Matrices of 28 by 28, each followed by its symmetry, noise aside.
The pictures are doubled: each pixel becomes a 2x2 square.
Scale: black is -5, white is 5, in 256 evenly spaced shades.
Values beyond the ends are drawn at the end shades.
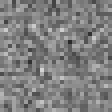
antisymmetric.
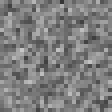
same after a half turn.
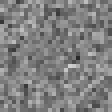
symmetric.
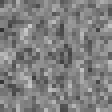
mirrored top to bottom.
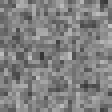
mirrored top to bottom.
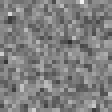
antisymmetric.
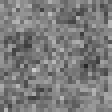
same after a half turn.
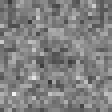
mirrored left to right.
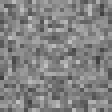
mirrored left to right.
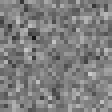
symmetric.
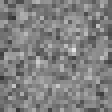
same after a half turn.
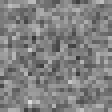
same after a half turn.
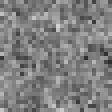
antisymmetric.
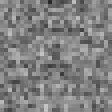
mirrored left to right.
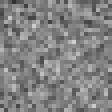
symmetric.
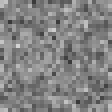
mirrored top to bottom.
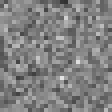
symmetric.
